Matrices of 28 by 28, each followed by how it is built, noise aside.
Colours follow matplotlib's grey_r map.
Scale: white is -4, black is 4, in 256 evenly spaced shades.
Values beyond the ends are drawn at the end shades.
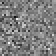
lower triangular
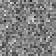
noise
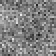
smooth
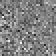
lower triangular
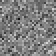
Hankel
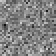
noise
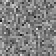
noise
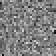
noise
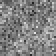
smooth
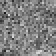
smooth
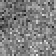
smooth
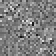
block diagonal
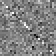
diagonal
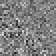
lower triangular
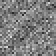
Hankel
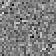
block diagonal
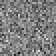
noise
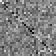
diagonal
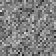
Hankel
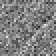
Hankel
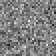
noise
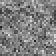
smooth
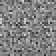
repeating columns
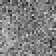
smooth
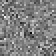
block diagonal
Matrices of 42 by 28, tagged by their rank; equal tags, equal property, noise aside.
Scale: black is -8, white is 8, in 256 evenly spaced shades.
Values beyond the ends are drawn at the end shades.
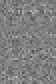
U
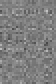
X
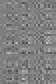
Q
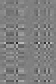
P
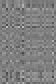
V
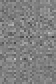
U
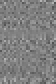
X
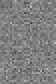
U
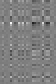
P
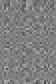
X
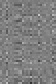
Q
